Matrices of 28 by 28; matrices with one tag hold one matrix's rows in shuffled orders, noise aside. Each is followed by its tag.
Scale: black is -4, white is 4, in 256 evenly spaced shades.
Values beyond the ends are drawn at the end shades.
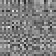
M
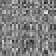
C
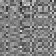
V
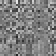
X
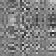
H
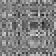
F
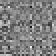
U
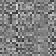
X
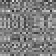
M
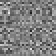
U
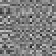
U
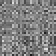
C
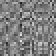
V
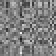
V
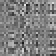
H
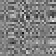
H
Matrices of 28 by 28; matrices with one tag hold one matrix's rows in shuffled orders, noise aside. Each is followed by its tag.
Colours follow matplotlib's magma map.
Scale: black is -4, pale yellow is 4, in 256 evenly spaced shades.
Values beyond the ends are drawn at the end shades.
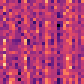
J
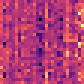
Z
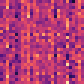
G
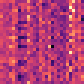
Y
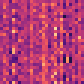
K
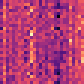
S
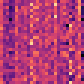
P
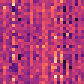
K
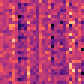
Y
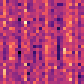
J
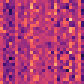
P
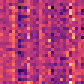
Y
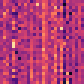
K
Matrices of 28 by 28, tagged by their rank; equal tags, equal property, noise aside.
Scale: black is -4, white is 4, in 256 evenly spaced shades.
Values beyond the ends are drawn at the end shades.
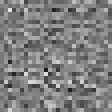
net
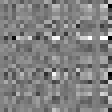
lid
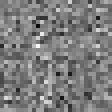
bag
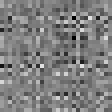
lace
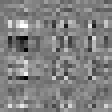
lid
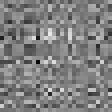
lace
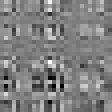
lid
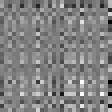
lid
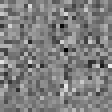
bag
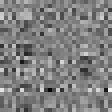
lace
